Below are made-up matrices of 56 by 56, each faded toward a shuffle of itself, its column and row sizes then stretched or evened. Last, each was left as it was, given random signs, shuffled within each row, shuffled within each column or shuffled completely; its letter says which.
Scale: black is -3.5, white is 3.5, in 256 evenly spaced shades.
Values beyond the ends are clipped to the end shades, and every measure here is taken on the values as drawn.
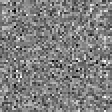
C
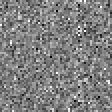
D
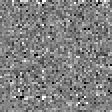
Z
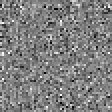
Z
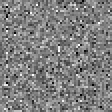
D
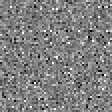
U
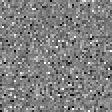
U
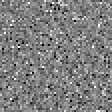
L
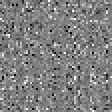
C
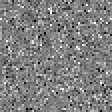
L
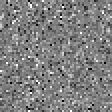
D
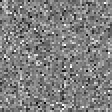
D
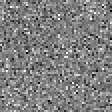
L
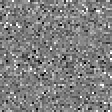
U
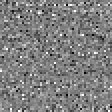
U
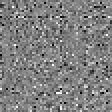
C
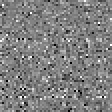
C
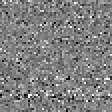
U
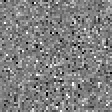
D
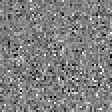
Z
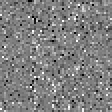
D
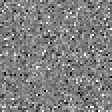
U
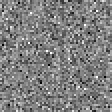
L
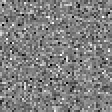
L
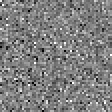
Z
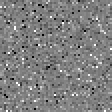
L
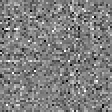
C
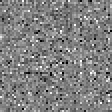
Z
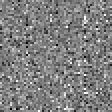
D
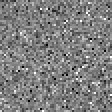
L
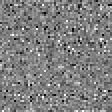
U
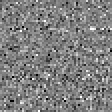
U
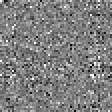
Z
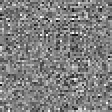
C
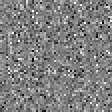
C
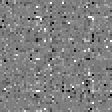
C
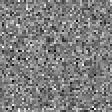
Z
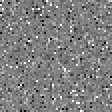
L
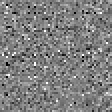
C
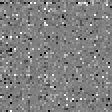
Z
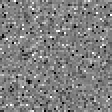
L
